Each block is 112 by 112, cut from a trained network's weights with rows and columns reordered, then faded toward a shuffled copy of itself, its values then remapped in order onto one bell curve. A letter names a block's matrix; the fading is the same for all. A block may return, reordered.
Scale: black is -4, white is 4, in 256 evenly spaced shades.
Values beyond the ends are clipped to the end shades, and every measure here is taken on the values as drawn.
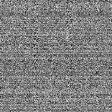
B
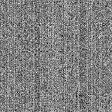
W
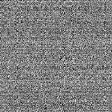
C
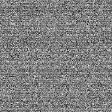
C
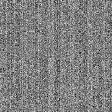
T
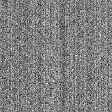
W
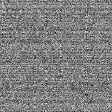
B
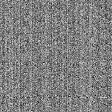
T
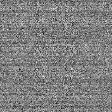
C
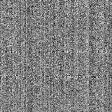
T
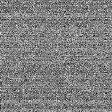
B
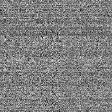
C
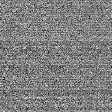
B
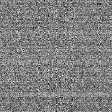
C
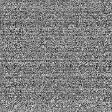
C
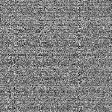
C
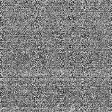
C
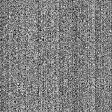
W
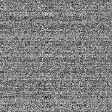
B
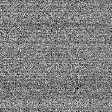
C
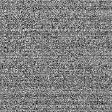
B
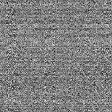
C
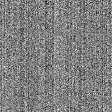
W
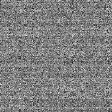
C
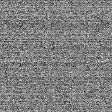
B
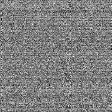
C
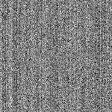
T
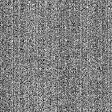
T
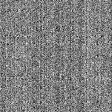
T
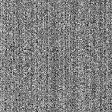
W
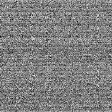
B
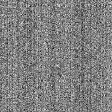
T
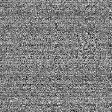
C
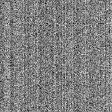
W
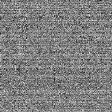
B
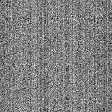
W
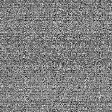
C
